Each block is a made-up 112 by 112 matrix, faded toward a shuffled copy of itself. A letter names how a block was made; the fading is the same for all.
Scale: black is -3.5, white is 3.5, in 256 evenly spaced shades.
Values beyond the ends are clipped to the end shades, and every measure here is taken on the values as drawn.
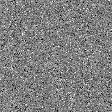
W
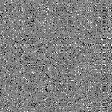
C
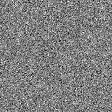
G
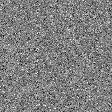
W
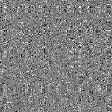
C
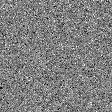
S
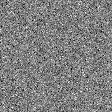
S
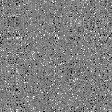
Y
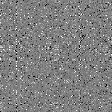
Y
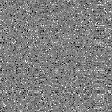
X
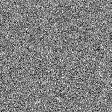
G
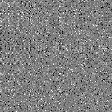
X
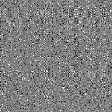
C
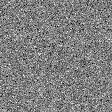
S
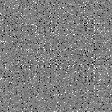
Y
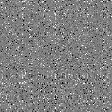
Y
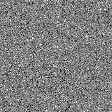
W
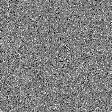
W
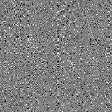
Y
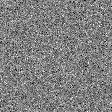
S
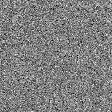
G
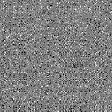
C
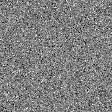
W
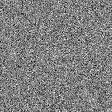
G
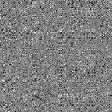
C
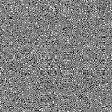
C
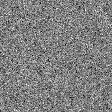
G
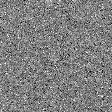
W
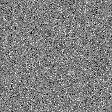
W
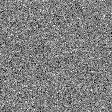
S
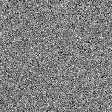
G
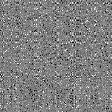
C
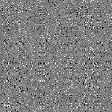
Y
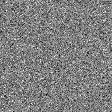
G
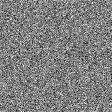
G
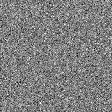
G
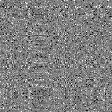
C
